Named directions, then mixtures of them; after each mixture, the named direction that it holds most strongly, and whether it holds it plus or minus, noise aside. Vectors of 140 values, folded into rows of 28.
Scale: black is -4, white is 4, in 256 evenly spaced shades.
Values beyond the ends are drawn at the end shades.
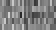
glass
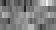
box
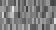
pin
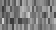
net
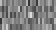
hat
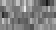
box, minus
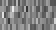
pin, plus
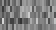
net, plus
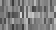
glass, minus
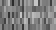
glass, minus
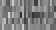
glass, plus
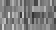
glass, plus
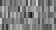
hat, minus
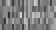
glass, minus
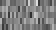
hat, minus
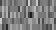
hat, minus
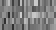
glass, minus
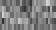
net, minus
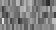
net, plus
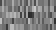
hat, minus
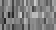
glass, minus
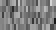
pin, minus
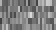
hat, plus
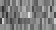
net, plus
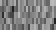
pin, minus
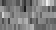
box, plus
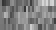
box, plus
